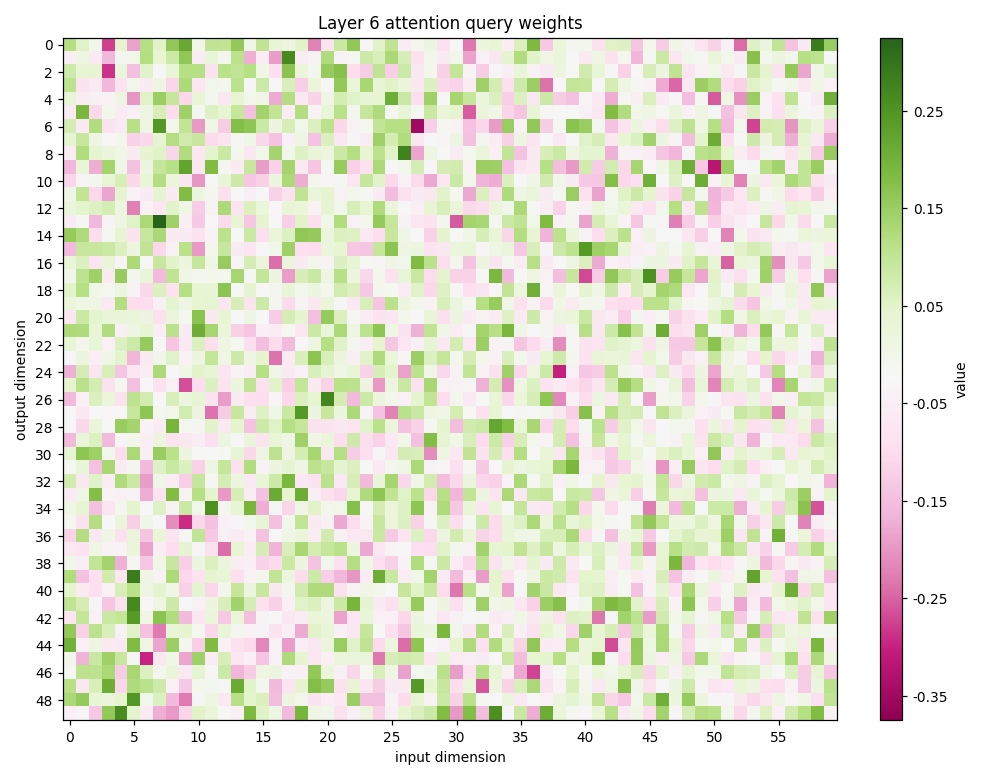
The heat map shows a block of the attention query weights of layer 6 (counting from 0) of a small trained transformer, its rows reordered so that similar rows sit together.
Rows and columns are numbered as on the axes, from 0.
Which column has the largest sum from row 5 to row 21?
1
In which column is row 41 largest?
5
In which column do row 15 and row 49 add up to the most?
4
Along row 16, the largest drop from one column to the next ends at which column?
55
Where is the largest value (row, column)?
13, 7
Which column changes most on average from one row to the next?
32
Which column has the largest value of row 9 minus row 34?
58
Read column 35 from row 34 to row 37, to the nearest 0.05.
0.1 0.05 0 0.1
